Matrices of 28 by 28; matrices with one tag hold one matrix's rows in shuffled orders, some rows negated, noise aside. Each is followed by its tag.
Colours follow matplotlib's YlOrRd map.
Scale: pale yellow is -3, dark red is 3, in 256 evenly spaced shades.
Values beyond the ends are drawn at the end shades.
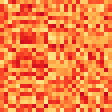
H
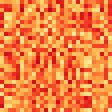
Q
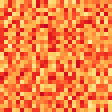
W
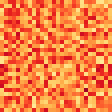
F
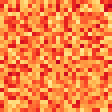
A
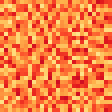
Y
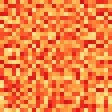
F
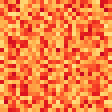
A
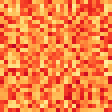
A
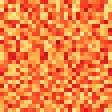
A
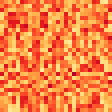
A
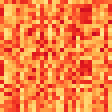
Q
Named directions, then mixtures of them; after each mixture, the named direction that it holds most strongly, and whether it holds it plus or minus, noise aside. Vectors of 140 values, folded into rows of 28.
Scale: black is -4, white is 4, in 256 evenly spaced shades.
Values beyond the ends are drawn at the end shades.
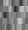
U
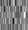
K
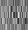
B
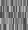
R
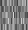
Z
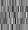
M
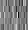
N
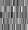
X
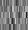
M, minus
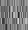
B, minus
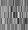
B, plus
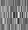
B, plus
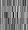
Z, minus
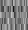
X, minus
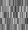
B, plus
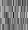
Z, minus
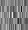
B, plus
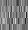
M, minus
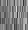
N, minus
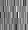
N, minus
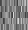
Z, plus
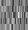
M, plus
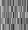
Z, minus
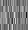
M, minus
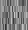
Z, minus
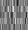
M, minus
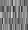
X, minus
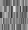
X, plus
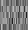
M, minus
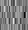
K, minus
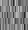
K, minus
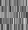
R, minus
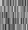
Z, minus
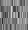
B, minus
